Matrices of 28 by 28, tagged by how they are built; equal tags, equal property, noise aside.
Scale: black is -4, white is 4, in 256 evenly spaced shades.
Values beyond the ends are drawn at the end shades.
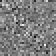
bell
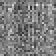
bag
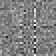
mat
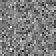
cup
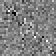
bell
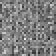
bag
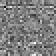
mat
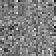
mat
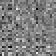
mat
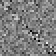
bell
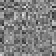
mat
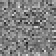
bag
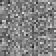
cup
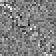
bell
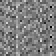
cup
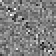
bell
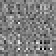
mat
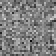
bag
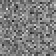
cup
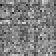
bag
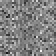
cup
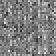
bag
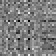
mat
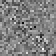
bell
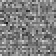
bag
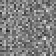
cup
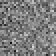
cup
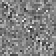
bell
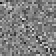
bell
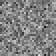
cup
